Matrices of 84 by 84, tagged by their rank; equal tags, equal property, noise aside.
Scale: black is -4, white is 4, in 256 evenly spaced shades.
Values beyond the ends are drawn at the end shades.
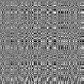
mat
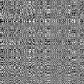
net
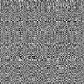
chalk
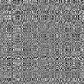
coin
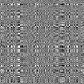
mat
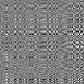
mat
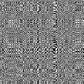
coin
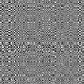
net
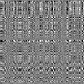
net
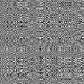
chalk
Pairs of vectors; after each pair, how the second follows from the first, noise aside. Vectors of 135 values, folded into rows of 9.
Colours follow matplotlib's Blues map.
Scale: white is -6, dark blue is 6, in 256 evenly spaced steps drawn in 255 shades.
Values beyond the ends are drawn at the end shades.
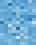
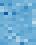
wrapped around, negated, partly zeroed.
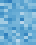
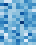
negated, scaled up.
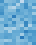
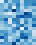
reversed, negated, scaled up.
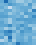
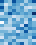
wrapped around, scaled up.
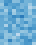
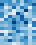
wrapped around, negated, scaled up.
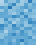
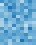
sign-scrambled.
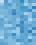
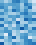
wrapped around, scaled up.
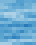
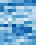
reversed, negated, scaled up.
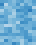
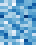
wrapped around, negated, scaled up.
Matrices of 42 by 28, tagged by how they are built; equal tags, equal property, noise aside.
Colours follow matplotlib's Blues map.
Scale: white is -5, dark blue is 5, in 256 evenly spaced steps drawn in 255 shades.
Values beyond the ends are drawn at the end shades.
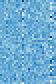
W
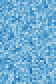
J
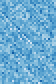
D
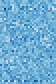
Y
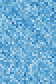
D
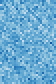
D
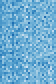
J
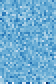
Y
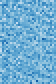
J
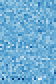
Y
